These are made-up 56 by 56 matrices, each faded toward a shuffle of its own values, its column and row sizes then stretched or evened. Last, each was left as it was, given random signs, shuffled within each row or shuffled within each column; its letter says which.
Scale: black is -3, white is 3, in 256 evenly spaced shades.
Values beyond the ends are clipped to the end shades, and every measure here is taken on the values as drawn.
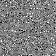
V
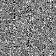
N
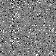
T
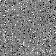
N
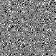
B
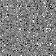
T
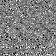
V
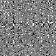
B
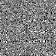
T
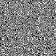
B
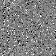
N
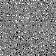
T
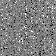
N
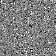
N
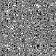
B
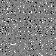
T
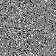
N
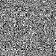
T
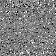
V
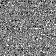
V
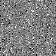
N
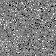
V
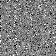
N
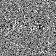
V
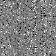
N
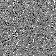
N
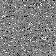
V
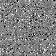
V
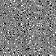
B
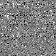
T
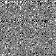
T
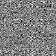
B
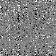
T
